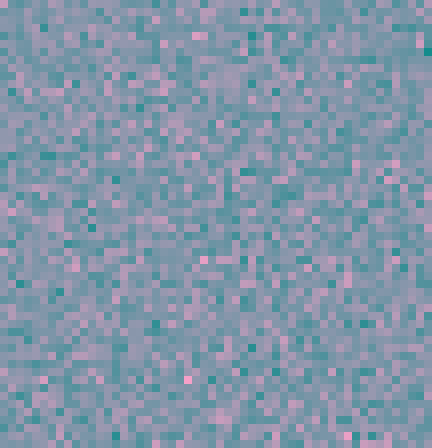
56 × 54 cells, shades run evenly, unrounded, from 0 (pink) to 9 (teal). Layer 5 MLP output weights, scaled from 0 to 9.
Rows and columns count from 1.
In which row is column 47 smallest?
56
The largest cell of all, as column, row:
54, 7
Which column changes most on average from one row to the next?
35
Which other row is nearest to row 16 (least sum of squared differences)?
6
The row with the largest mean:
4
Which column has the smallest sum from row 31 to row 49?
24
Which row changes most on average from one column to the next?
55
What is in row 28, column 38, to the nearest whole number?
4
